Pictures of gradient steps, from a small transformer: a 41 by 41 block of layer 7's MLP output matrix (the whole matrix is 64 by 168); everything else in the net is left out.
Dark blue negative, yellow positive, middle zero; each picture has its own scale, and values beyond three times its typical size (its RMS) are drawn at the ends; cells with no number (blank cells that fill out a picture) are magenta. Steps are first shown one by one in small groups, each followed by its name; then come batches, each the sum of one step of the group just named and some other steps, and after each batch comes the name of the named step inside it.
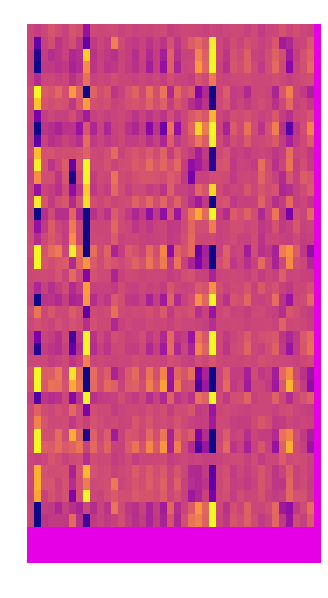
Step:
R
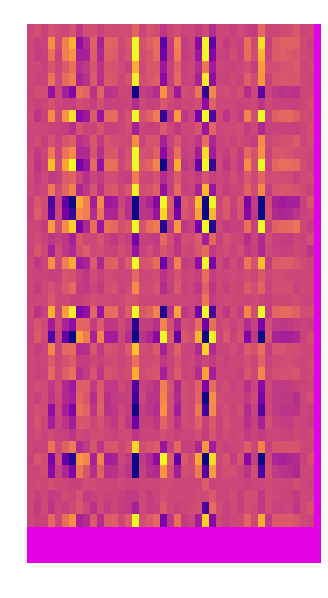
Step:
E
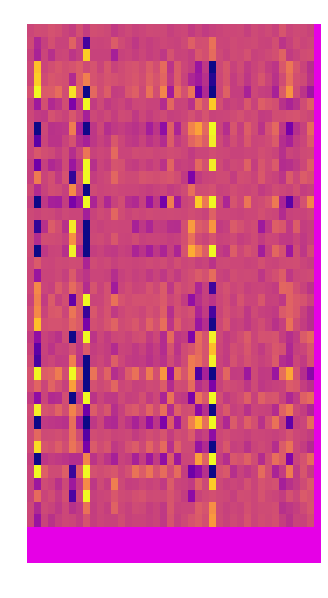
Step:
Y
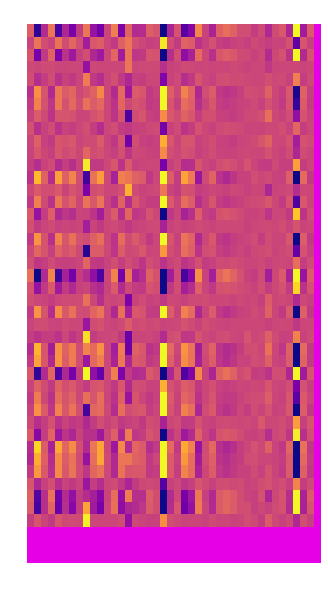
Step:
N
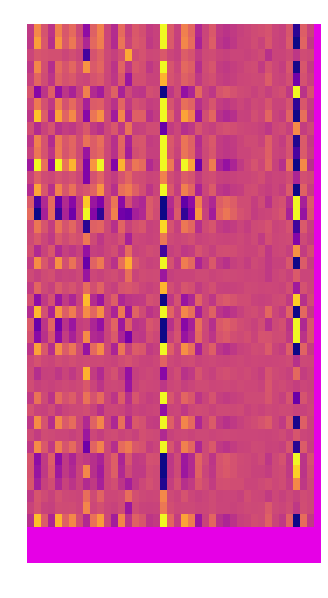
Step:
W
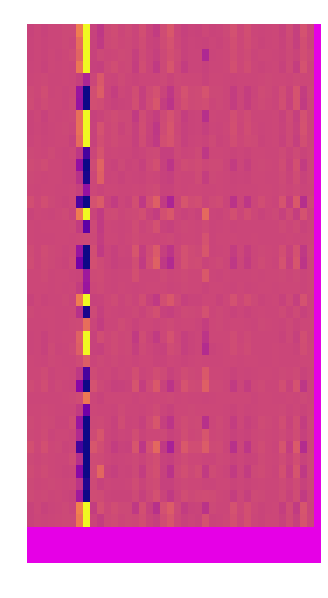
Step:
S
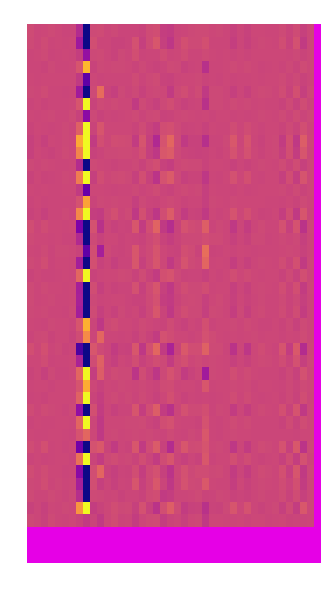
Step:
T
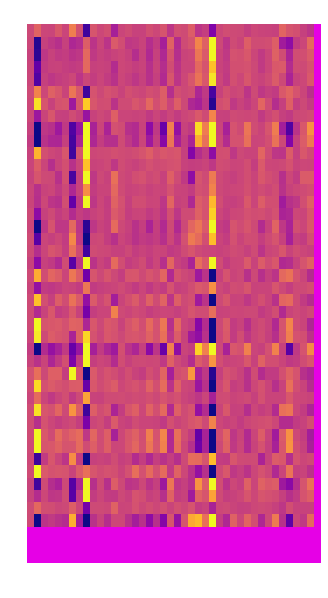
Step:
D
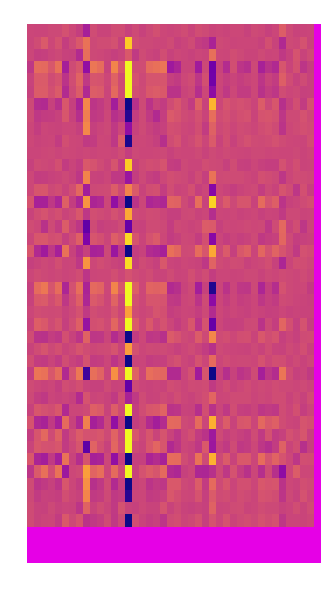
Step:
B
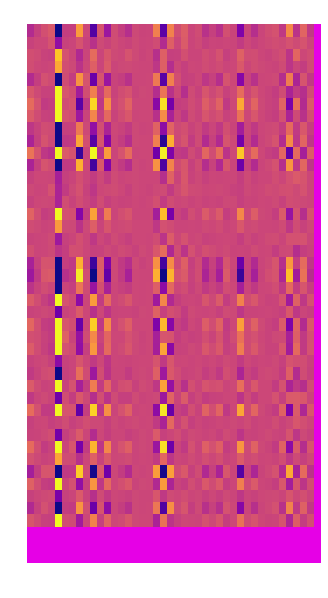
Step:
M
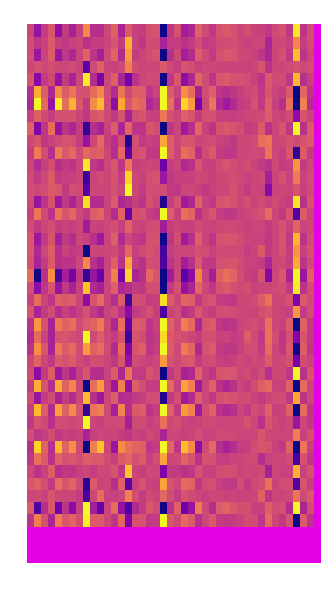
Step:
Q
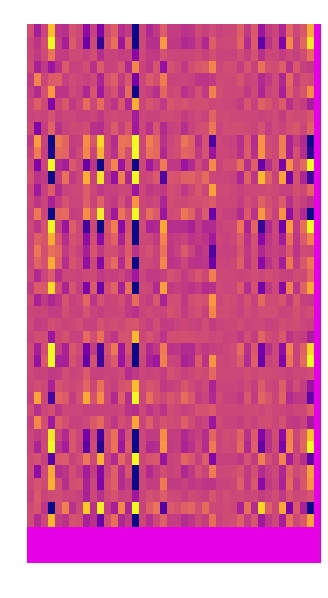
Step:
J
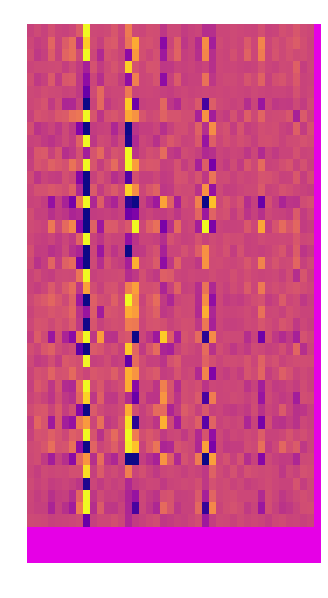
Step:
E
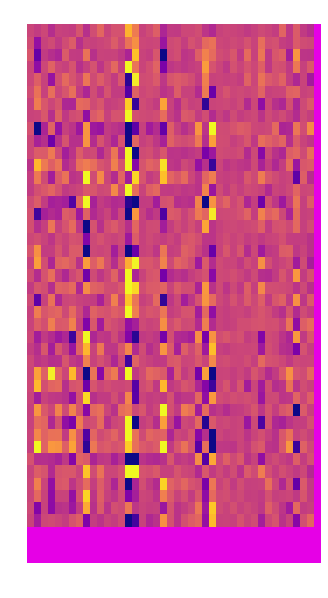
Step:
R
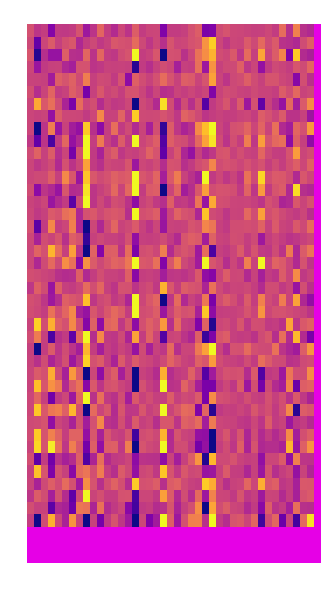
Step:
D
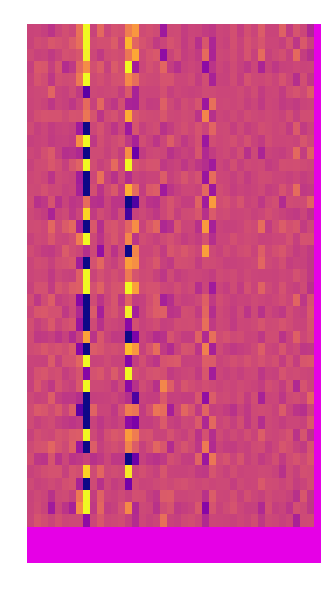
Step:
B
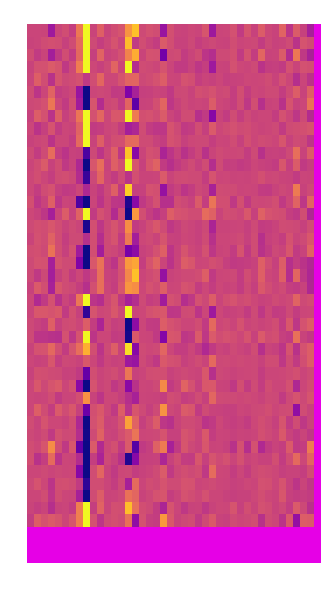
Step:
S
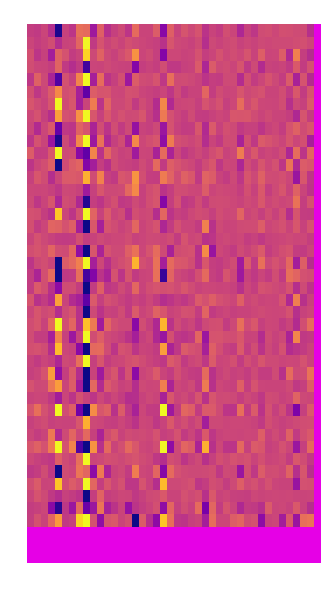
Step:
M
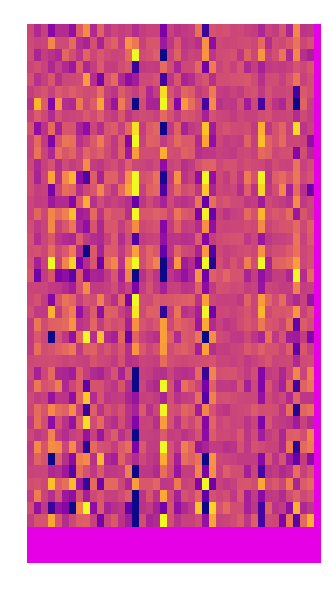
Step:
Q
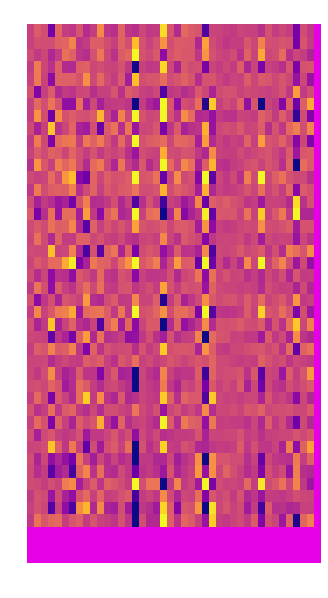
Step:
W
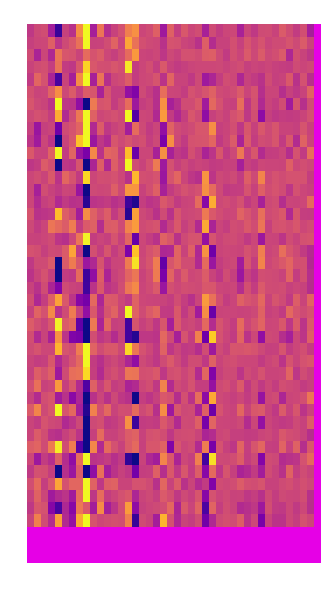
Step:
M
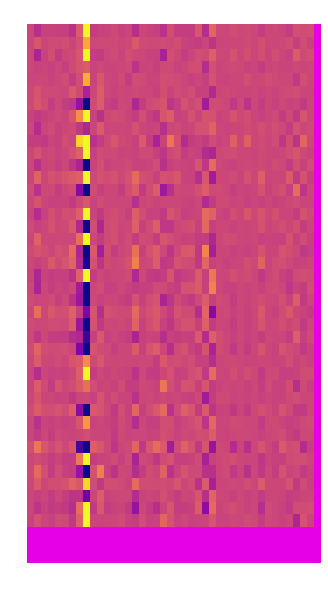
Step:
T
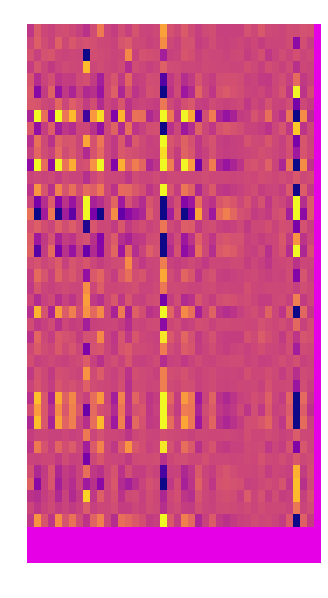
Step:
W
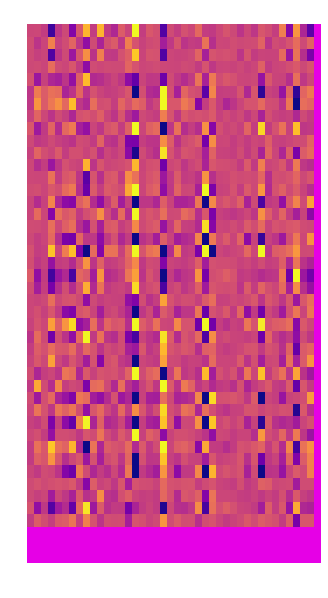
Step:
Q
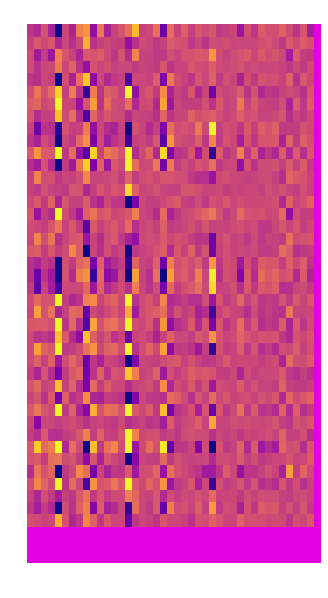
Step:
M
